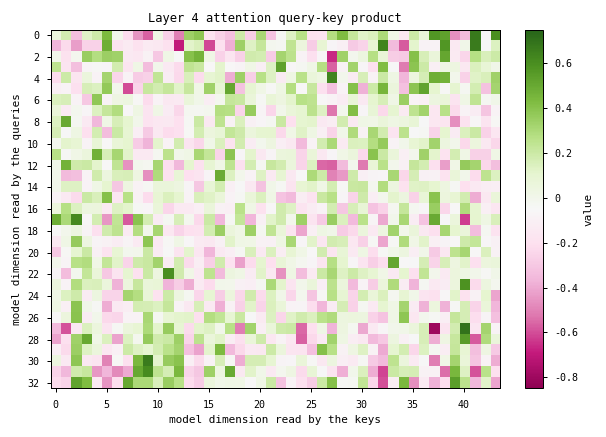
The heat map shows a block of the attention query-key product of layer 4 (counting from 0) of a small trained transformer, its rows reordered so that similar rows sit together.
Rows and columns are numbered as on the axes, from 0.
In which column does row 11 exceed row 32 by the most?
32
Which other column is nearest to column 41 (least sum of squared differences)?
13
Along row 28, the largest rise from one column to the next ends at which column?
42
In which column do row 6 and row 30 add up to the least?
5
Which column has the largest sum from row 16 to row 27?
2
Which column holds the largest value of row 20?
40
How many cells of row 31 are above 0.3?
6
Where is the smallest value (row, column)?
27, 37
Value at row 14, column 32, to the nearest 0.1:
0.3
